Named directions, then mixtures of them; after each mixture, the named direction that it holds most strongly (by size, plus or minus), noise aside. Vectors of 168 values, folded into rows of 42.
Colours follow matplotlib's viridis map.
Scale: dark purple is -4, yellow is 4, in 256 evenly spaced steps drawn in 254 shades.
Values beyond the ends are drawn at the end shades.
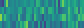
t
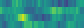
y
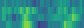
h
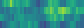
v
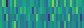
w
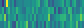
w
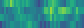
v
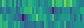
y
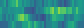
y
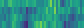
h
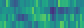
y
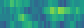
v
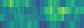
v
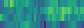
v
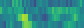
y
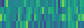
t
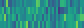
t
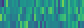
t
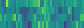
h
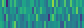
w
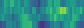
v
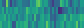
v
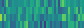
t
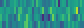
t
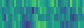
h
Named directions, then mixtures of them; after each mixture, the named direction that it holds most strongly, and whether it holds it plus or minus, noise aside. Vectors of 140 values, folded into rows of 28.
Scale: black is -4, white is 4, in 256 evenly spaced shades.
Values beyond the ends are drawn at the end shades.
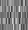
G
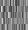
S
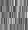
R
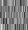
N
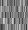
N, minus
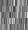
R, plus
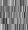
N, plus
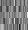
G, minus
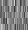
N, plus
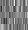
R, plus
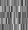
G, plus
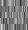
N, plus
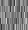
N, minus
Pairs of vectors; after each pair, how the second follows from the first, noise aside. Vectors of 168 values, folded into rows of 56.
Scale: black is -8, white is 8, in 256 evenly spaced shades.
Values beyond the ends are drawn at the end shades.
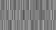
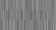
wrapped around, shrunk.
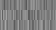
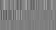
negated, partly zeroed.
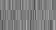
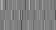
reversed, partly zeroed.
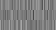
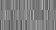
negated.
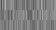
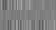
wrapped around, partly zeroed.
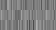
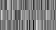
scaled up.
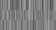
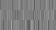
reversed, partly zeroed.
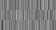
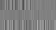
wrapped around, partly zeroed.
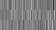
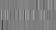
reversed, partly zeroed.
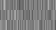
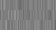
shrunk.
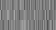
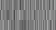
negated.
